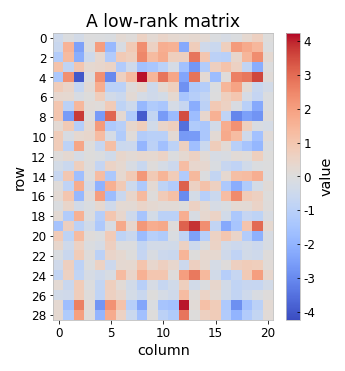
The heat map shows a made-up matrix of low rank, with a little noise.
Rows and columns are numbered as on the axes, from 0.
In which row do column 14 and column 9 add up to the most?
19
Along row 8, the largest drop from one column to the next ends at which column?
13
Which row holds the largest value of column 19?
4
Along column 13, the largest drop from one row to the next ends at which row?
20
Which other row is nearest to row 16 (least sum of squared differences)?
9
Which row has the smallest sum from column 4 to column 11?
8
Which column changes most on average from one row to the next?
12
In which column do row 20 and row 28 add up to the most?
2
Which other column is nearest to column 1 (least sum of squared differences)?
18
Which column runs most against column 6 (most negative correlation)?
16
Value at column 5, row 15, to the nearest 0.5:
1.5
